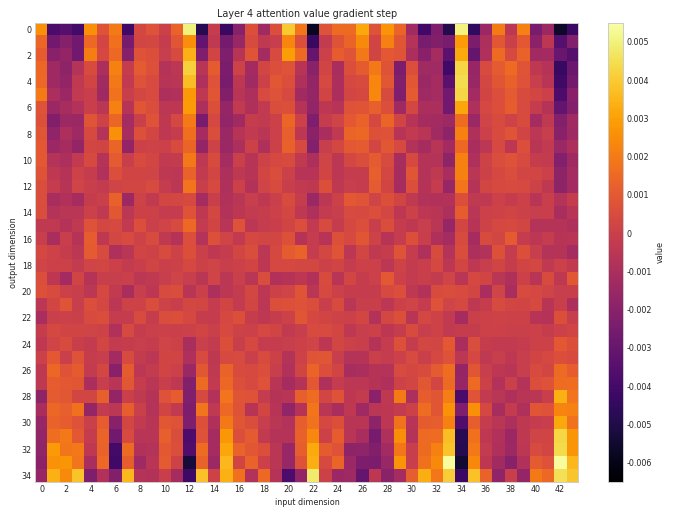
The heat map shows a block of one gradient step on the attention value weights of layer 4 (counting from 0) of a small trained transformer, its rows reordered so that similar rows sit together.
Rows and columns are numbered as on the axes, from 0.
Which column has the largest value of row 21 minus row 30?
34
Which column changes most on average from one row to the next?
29
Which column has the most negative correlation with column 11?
30
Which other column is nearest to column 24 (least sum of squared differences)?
17
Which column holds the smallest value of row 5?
42
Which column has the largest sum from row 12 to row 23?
12
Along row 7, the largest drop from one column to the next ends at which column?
13
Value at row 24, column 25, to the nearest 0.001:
0
